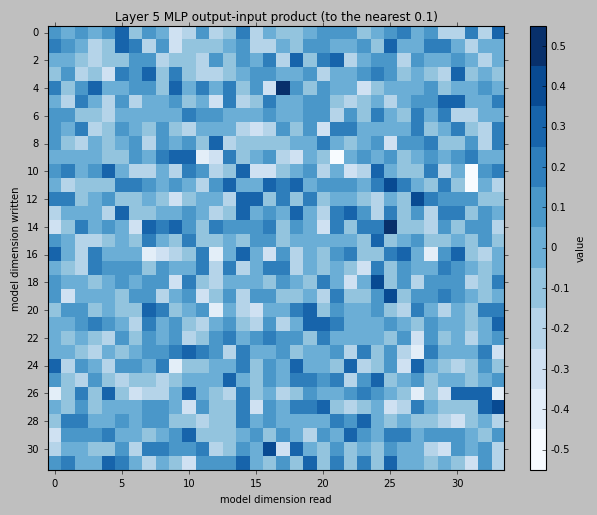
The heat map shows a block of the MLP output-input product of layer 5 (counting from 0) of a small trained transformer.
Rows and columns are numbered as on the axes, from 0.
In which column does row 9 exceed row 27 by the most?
10
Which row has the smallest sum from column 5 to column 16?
16
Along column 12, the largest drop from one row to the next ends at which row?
9
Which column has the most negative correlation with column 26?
32
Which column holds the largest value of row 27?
33
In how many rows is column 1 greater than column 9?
14
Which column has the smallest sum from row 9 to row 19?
12
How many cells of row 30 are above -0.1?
21
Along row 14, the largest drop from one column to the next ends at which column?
26
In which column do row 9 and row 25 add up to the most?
13
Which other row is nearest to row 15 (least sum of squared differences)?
6
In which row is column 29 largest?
5
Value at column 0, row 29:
-0.3
